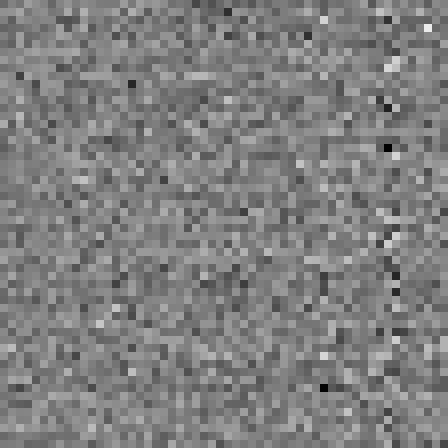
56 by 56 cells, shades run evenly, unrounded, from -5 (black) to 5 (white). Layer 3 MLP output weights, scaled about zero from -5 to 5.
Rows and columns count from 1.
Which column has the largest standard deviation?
50
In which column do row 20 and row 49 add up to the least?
41
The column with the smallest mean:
24
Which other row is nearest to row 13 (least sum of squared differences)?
42
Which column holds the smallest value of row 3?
49
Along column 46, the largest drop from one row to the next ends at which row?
51
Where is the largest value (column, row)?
54, 4
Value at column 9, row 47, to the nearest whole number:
2
